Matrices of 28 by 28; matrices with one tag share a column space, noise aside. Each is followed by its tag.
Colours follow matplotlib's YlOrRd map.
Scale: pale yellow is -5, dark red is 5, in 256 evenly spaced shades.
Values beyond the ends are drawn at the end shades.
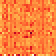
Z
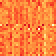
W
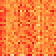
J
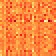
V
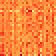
J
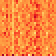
Z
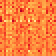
V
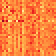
V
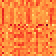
W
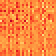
V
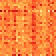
J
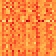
V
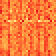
V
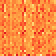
Z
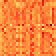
W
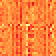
W
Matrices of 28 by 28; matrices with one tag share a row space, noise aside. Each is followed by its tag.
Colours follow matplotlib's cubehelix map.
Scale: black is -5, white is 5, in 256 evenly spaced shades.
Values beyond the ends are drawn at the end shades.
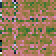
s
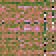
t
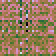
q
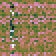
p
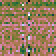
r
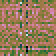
q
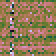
p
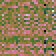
t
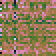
s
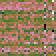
t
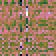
q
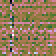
p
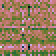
r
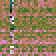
p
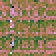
p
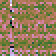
p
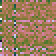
s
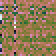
s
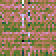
r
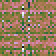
r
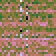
q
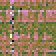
p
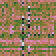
r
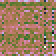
t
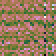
t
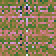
q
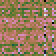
t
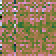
s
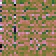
s
